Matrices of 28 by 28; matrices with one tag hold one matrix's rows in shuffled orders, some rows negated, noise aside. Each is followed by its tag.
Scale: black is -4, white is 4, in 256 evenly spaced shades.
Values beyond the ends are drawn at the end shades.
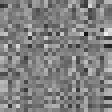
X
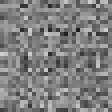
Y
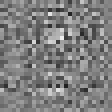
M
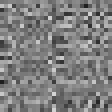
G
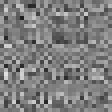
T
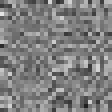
G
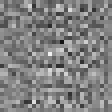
M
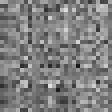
Y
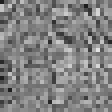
G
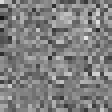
G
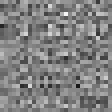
Y
